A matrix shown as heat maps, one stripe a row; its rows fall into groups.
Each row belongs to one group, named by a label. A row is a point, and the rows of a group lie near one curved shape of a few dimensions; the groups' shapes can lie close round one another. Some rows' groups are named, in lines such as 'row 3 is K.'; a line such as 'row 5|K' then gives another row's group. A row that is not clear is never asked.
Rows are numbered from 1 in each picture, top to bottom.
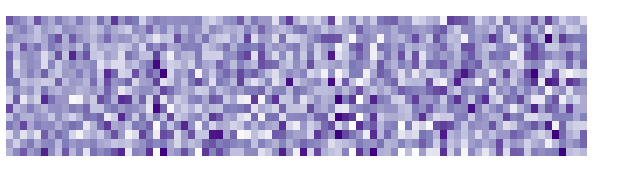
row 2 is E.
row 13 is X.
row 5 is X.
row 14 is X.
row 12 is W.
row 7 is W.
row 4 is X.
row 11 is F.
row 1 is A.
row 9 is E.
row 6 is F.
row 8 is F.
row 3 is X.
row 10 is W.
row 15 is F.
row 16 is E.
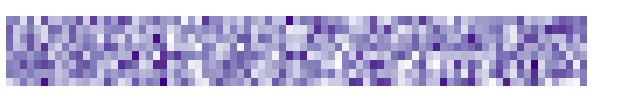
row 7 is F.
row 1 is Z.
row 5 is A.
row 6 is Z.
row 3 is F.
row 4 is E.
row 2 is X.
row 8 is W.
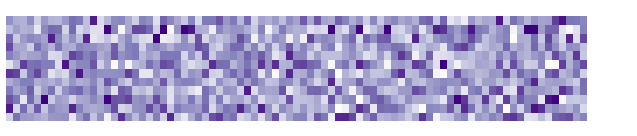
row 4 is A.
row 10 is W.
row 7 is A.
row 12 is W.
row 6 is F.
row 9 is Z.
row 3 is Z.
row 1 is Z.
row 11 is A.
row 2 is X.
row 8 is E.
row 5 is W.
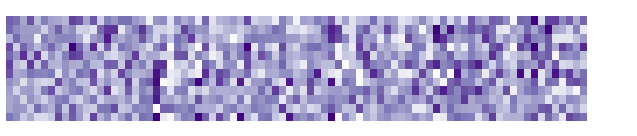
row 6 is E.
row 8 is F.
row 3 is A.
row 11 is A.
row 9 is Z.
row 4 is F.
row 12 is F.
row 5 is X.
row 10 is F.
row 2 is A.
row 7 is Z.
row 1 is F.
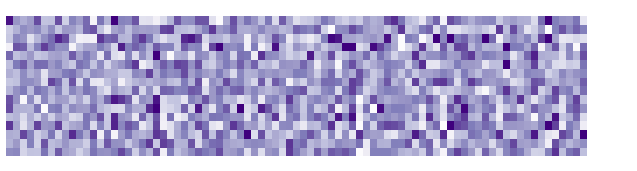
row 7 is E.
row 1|A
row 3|A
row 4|W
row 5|F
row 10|W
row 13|A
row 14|F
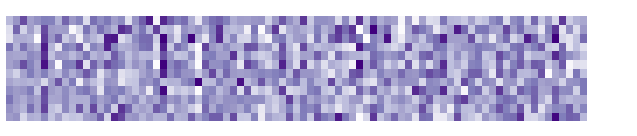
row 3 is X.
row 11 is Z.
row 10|W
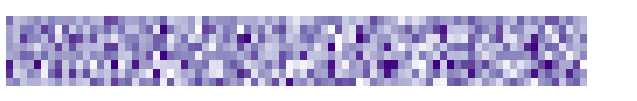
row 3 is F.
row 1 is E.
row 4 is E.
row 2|E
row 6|A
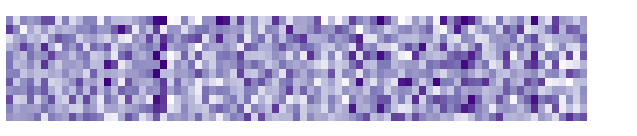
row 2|W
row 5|Z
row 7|F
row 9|Z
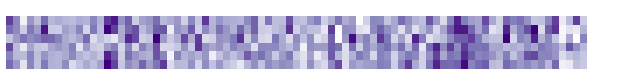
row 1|W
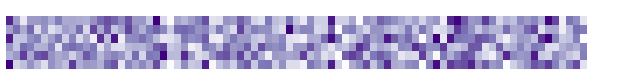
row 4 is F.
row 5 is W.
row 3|A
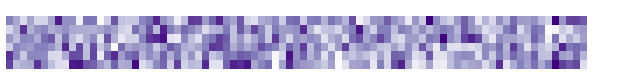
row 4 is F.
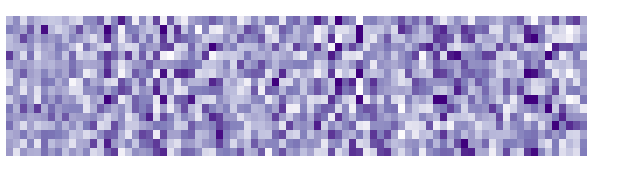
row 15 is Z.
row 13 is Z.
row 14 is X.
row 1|W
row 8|W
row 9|W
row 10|X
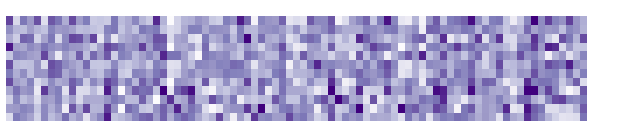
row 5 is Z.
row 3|F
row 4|E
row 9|X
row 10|X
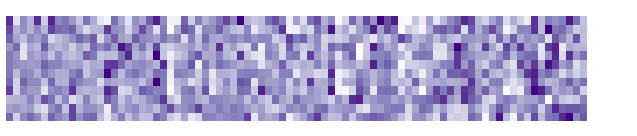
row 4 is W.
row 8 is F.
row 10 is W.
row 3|W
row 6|E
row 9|A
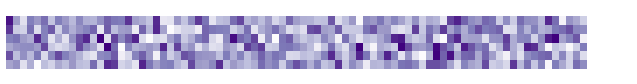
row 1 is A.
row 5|A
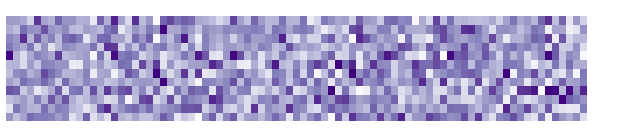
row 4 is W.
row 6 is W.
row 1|A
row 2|W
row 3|X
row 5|A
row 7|Z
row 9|F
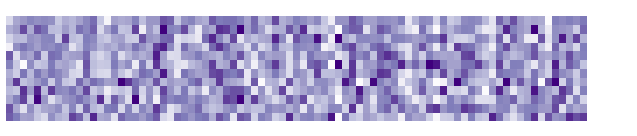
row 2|W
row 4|W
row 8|W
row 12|F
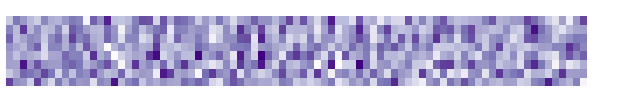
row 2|X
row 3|X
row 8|A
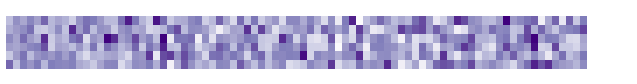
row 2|X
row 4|W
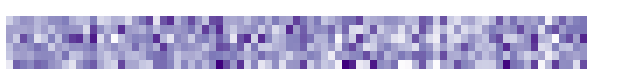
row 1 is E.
